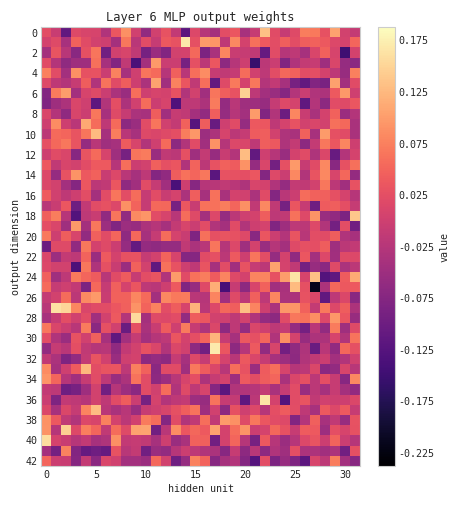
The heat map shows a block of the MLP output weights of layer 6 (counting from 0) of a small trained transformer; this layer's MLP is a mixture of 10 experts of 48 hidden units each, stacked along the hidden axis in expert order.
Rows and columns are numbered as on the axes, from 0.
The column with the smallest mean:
24
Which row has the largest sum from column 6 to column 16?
27
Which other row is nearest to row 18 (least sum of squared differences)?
34
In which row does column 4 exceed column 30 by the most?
2
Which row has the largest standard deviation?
25
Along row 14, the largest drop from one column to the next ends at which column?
17
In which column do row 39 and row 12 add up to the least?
11
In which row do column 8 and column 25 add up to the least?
29
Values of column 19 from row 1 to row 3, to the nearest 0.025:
0.075 0 -0.025
